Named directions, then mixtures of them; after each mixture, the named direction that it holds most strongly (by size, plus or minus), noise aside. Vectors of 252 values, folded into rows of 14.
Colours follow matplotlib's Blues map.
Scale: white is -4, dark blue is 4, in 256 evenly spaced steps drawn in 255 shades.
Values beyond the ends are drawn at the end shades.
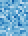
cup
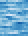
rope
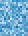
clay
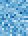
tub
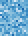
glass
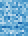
clay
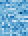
tub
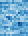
rope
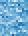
glass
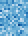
cup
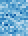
tub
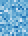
glass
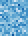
glass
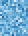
glass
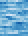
rope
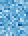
cup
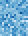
tub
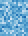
clay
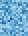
clay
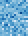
tub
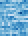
rope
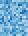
clay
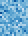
glass
